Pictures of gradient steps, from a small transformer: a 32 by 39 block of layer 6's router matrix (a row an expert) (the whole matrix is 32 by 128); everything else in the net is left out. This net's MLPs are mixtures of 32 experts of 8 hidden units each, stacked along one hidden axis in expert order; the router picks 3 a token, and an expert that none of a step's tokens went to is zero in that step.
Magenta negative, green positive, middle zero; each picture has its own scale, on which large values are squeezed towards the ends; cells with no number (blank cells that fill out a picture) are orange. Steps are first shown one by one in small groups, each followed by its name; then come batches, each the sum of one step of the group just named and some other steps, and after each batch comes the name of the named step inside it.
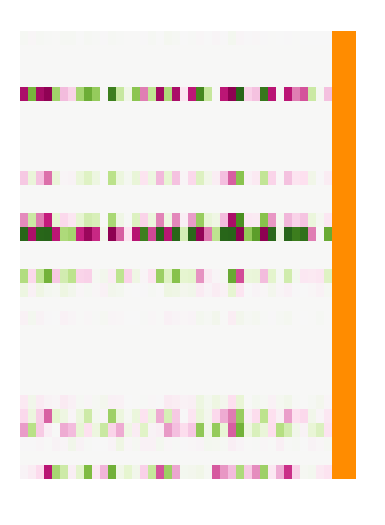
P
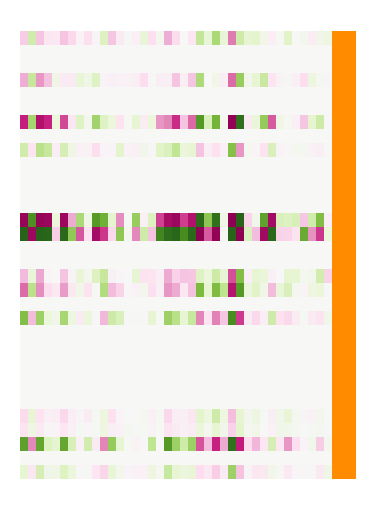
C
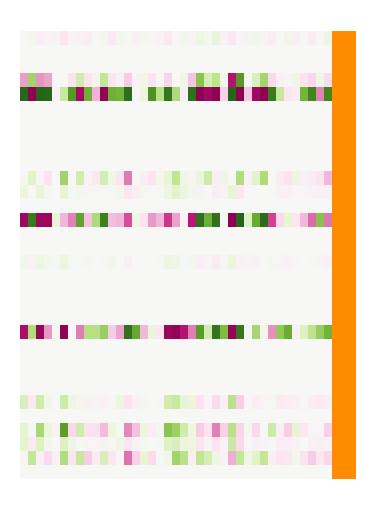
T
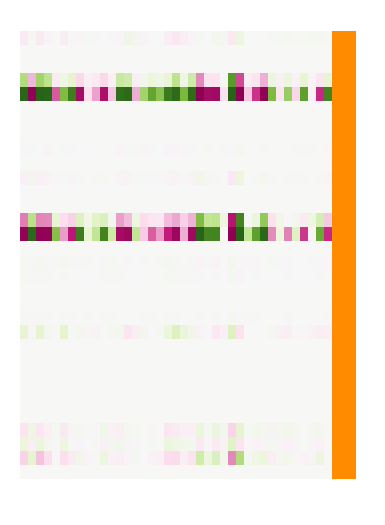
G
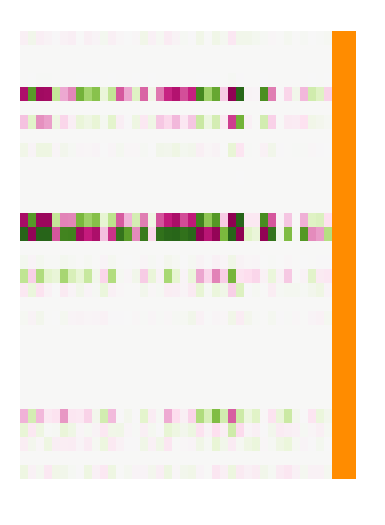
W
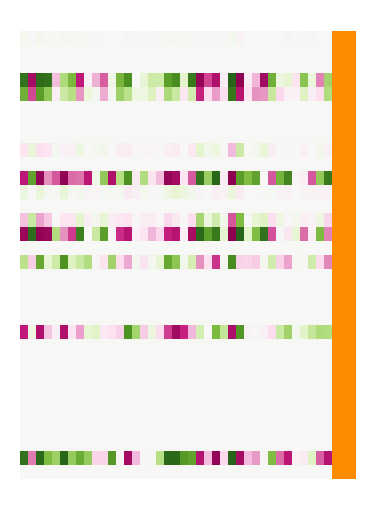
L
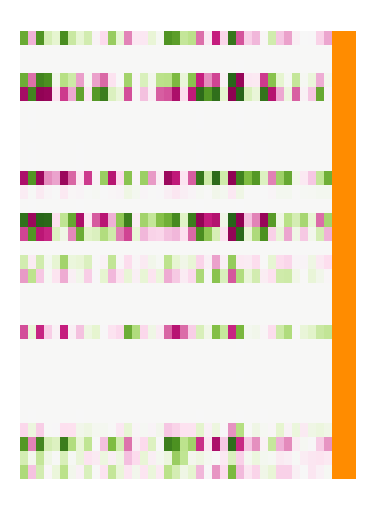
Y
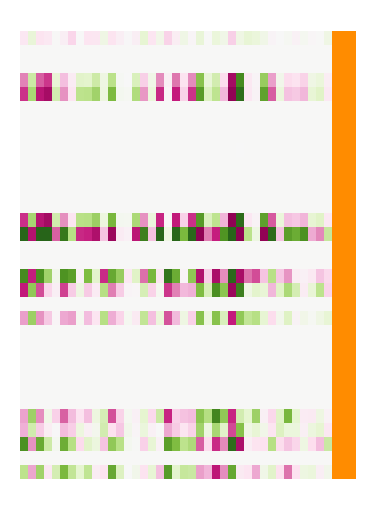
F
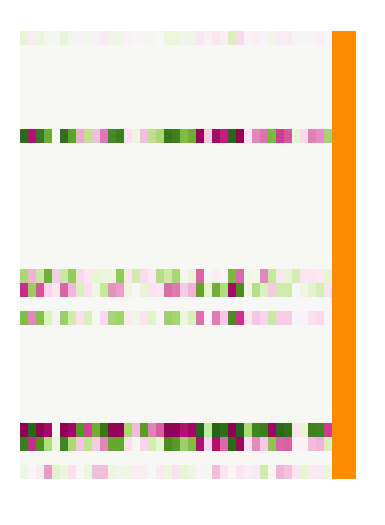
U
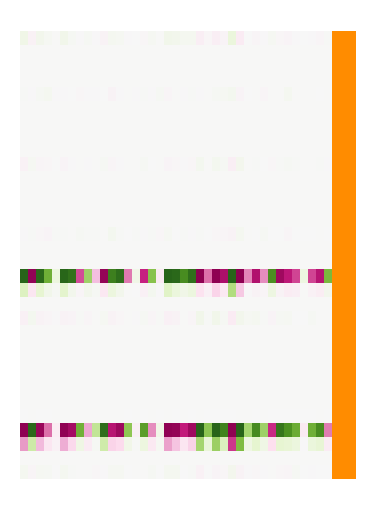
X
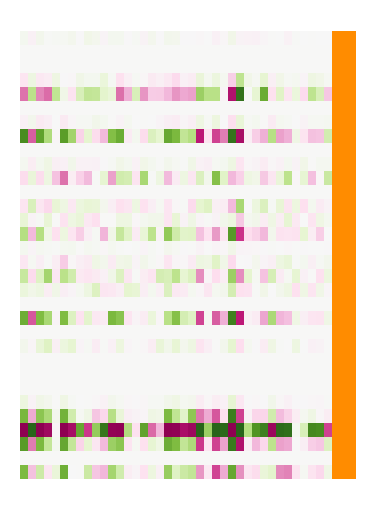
U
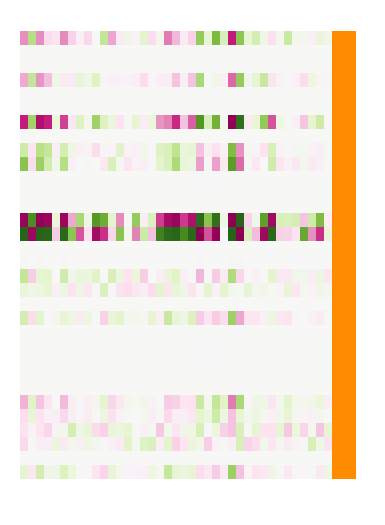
C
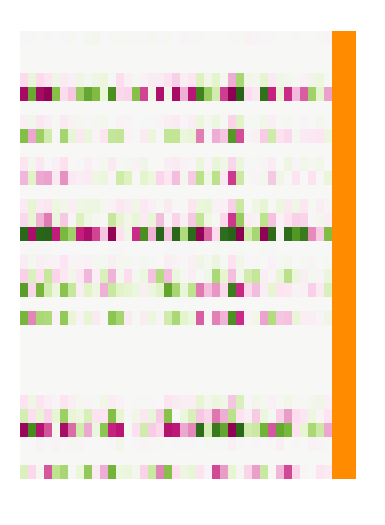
P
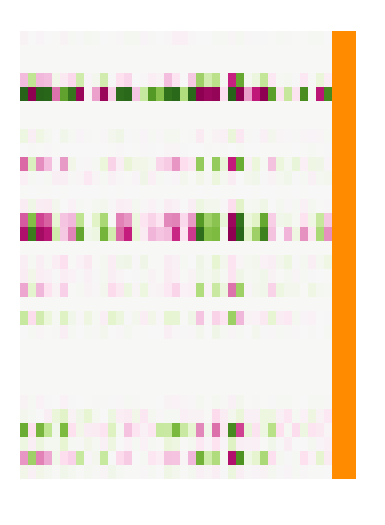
G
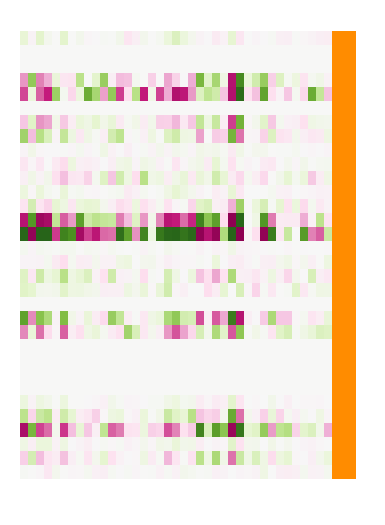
W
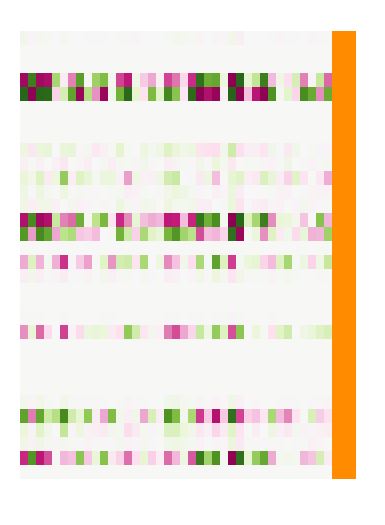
T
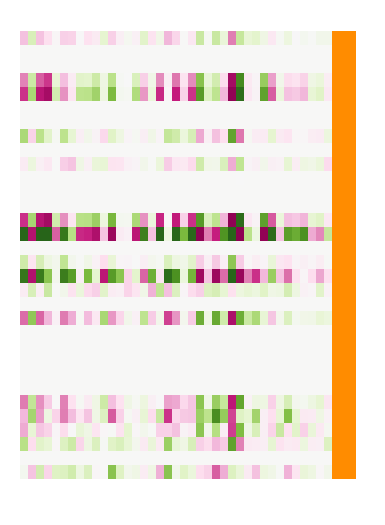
F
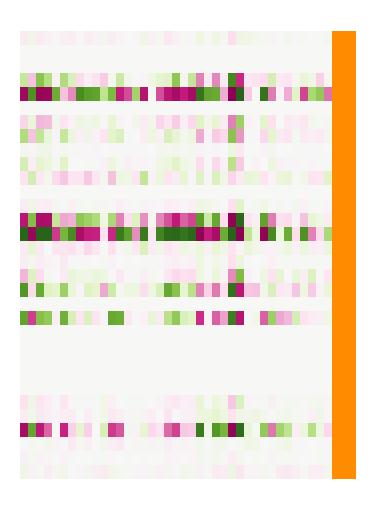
W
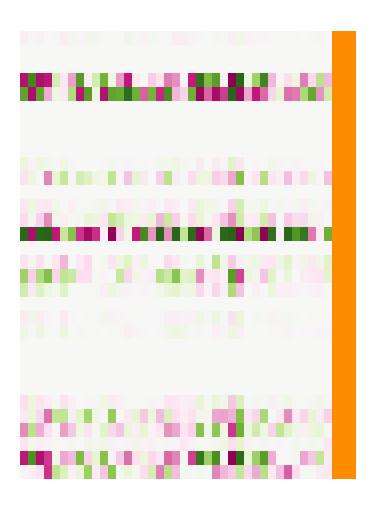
P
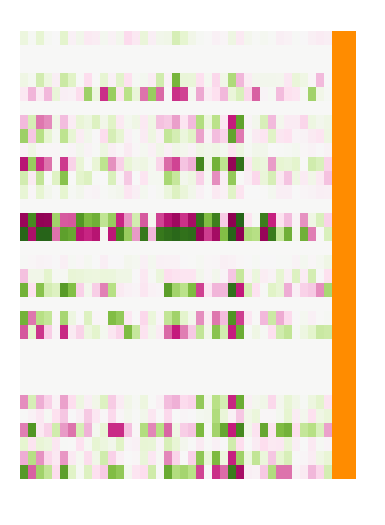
W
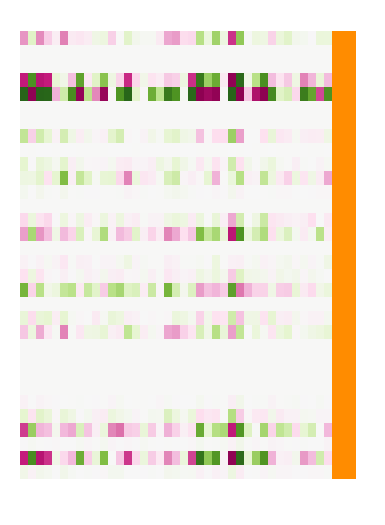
T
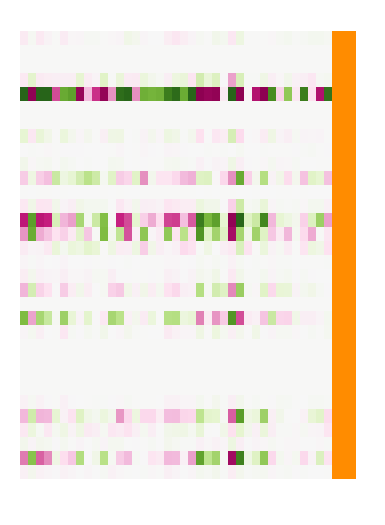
G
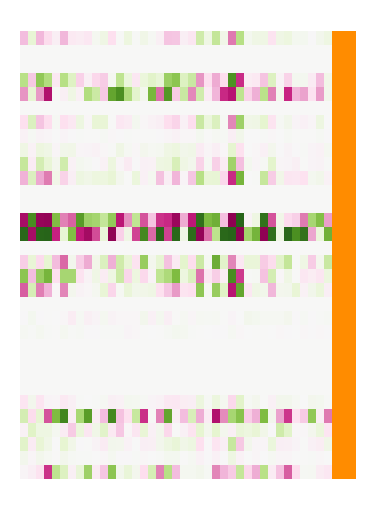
P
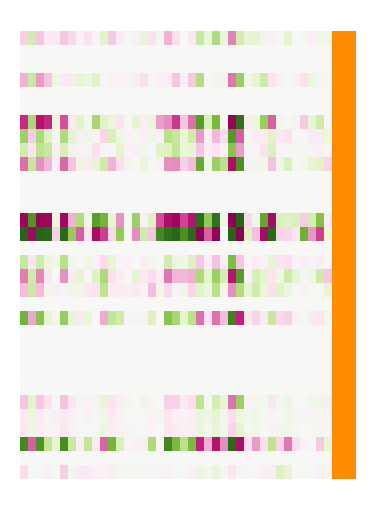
C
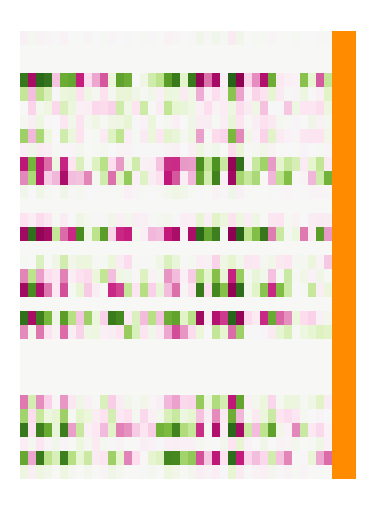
L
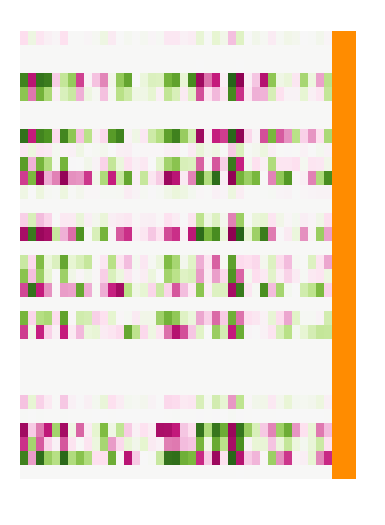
L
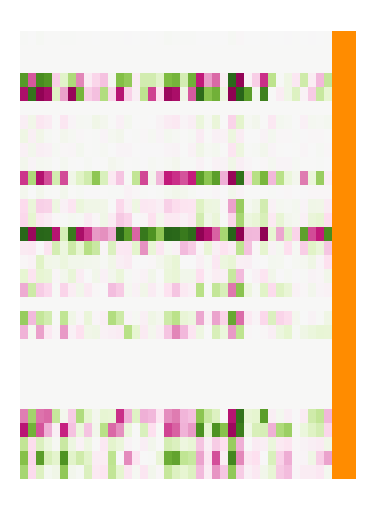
L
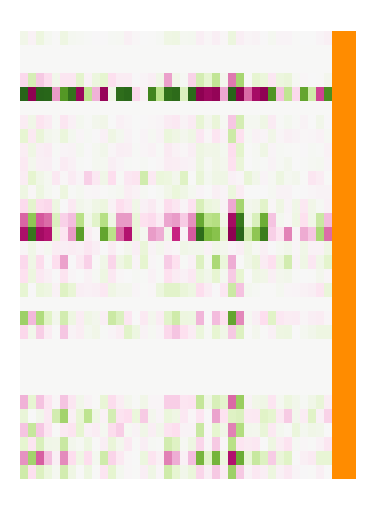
G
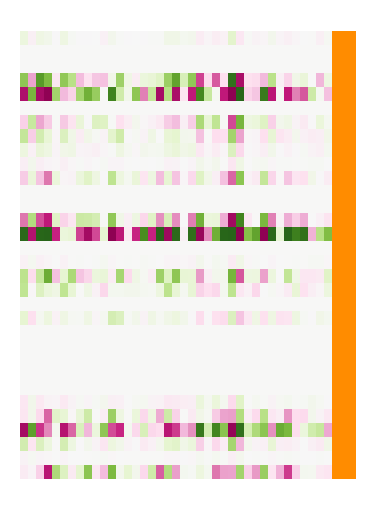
P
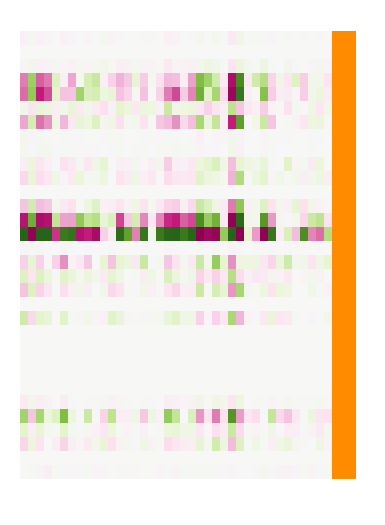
W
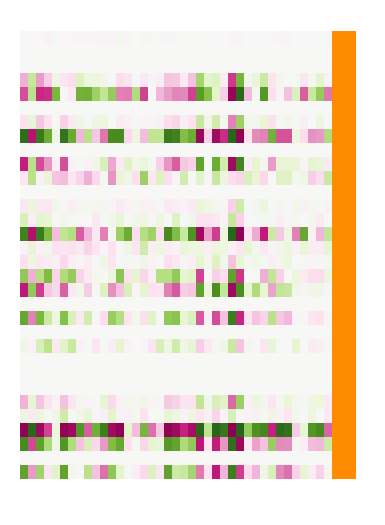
U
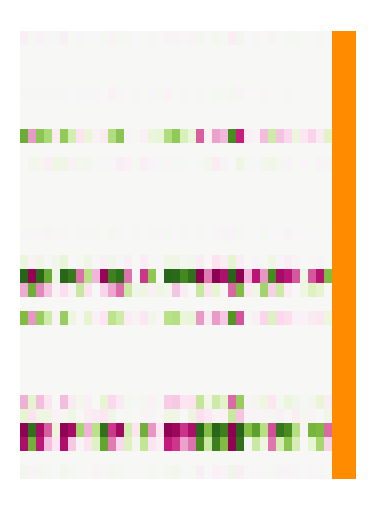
X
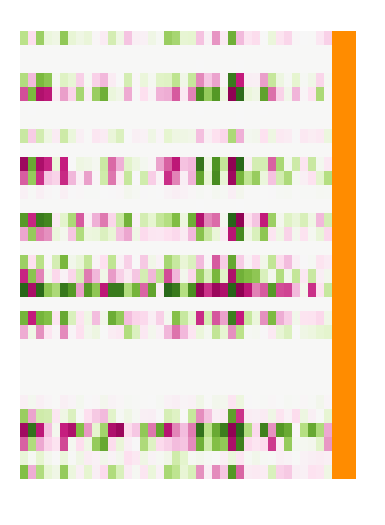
Y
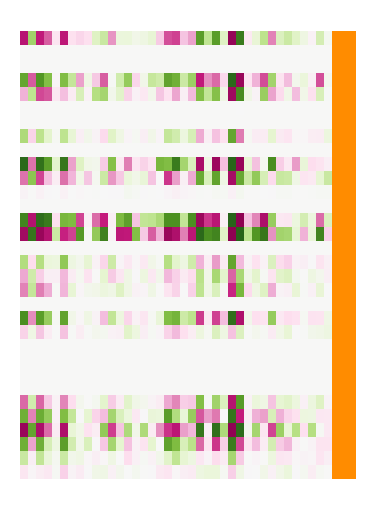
Y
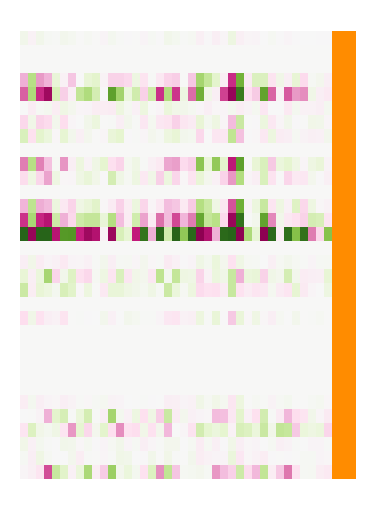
P
